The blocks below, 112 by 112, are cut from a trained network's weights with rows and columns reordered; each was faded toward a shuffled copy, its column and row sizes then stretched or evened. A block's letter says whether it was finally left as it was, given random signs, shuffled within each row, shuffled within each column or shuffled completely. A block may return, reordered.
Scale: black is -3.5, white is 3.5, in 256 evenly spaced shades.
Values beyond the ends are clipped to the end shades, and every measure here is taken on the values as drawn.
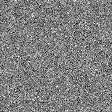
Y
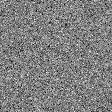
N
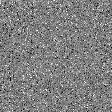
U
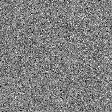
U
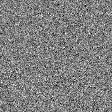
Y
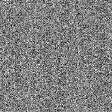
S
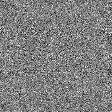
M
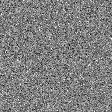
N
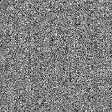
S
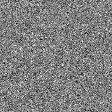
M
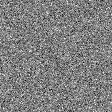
N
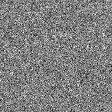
Y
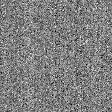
U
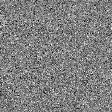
M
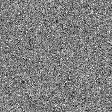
U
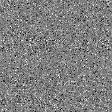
M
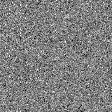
U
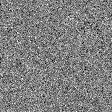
N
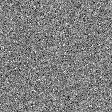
N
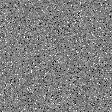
U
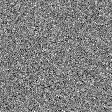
N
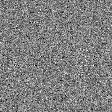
Y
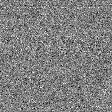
Y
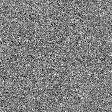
Y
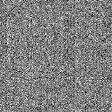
S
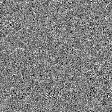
M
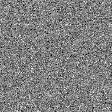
M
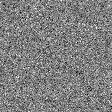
N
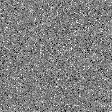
M
